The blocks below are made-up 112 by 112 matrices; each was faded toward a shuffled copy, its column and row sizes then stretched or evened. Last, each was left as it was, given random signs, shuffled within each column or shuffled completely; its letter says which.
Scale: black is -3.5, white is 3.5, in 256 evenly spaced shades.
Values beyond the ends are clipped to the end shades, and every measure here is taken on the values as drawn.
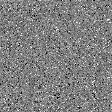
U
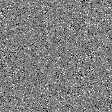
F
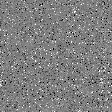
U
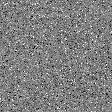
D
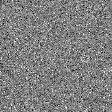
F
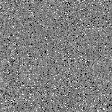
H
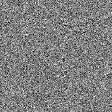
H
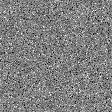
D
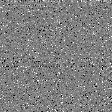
H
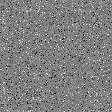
F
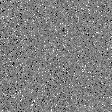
F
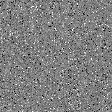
F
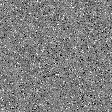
D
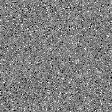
H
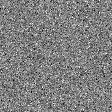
D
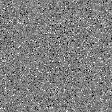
H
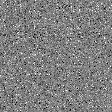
U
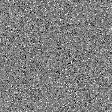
F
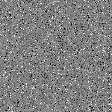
F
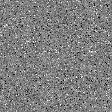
U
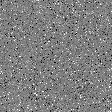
D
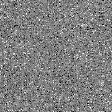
H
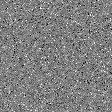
D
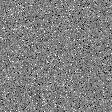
D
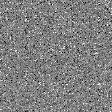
U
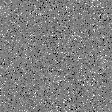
F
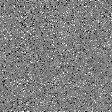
H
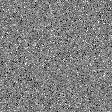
D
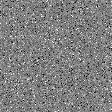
F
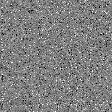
H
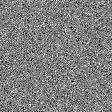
D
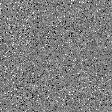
U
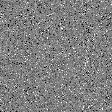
F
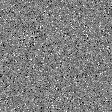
D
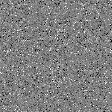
U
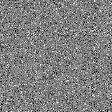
U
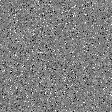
F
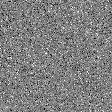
D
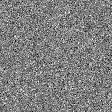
D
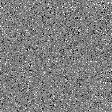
H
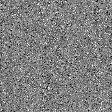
F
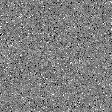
U
